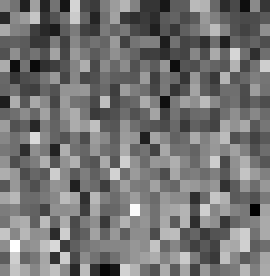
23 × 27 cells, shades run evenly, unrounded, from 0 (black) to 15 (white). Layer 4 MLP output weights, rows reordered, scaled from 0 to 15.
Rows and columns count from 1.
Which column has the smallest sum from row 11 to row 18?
26
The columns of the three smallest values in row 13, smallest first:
6, 3, 16
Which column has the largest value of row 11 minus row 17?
9
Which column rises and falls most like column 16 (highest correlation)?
5
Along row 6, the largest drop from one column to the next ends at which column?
2
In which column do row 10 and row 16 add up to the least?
11
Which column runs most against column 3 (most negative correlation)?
20
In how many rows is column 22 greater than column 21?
10
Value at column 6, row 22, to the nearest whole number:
3
